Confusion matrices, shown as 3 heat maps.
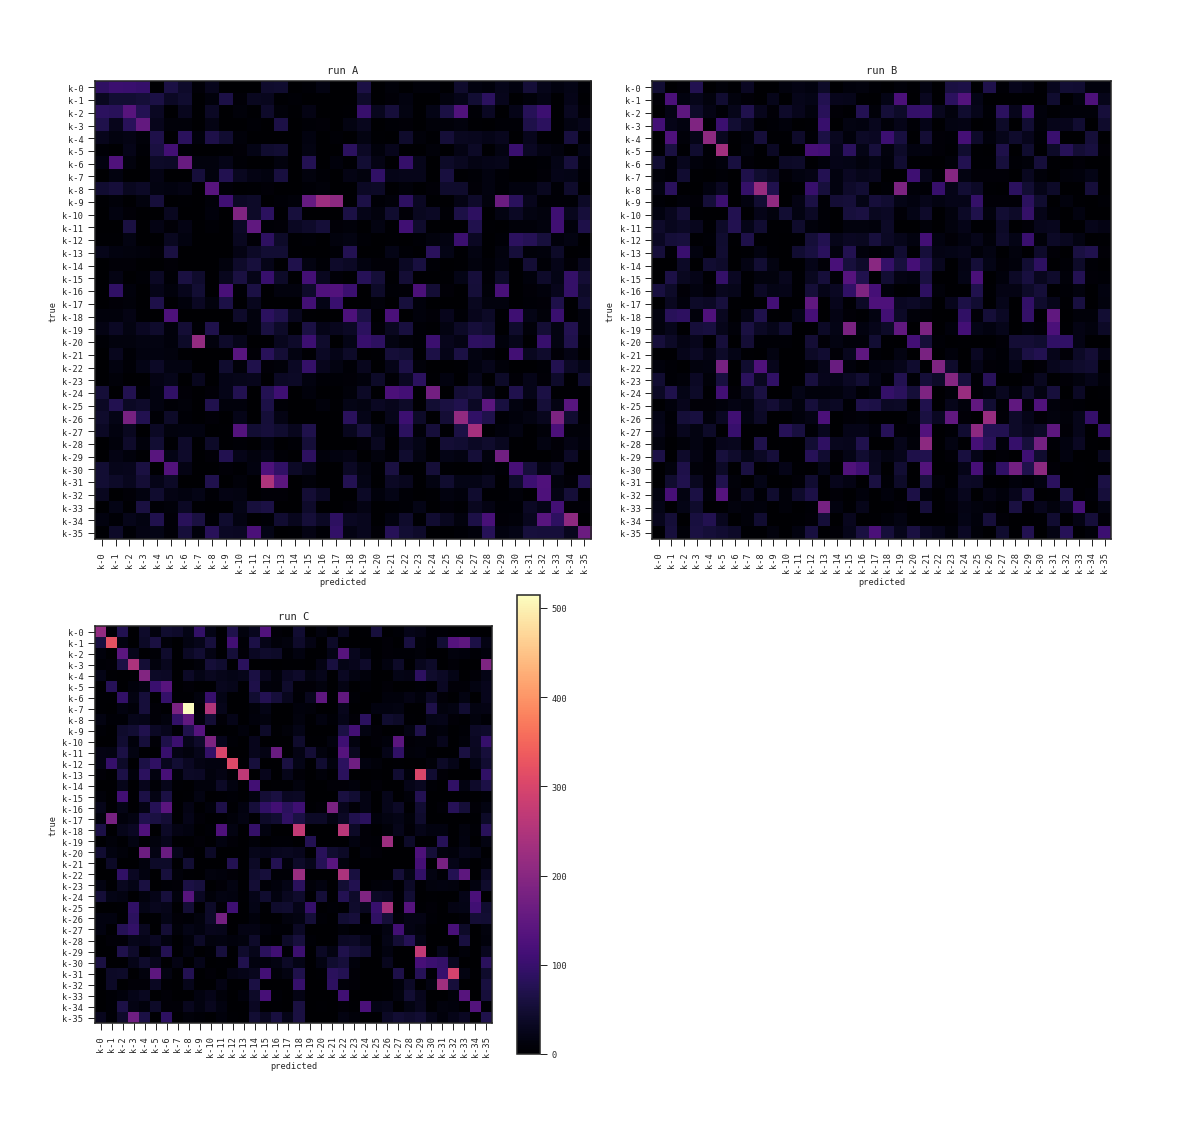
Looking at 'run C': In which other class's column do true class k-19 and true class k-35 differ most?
k-26
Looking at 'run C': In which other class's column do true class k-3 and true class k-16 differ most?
k-35
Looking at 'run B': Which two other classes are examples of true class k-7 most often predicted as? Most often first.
k-23, k-20
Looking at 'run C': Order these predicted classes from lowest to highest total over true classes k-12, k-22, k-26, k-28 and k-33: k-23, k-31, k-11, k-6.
k-31, k-6, k-11, k-23
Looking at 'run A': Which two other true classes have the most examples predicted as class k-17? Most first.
k-9, k-16
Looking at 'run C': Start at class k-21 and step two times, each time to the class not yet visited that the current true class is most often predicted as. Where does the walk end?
k-32
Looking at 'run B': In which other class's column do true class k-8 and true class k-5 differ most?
k-19
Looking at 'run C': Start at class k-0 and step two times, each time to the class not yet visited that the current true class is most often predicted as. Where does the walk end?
k-2
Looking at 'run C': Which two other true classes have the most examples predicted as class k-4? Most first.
k-20, k-18
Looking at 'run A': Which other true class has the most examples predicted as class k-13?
k-31
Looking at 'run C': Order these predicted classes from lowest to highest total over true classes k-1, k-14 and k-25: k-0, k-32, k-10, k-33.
k-0, k-10, k-33, k-32
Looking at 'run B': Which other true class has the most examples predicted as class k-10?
k-27
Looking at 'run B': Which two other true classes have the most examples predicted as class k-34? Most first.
k-1, k-26
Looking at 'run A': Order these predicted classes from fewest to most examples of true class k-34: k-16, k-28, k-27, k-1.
k-1, k-16, k-27, k-28
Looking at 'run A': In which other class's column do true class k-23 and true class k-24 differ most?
k-21
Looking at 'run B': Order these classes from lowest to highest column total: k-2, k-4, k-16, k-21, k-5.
k-4, k-2, k-16, k-5, k-21
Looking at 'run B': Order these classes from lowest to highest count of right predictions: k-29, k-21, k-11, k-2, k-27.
k-11, k-27, k-29, k-2, k-21
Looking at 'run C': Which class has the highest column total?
k-22
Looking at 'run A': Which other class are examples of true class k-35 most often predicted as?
k-11
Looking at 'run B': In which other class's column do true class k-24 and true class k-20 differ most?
k-21
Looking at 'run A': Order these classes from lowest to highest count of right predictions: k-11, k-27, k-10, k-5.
k-5, k-11, k-10, k-27
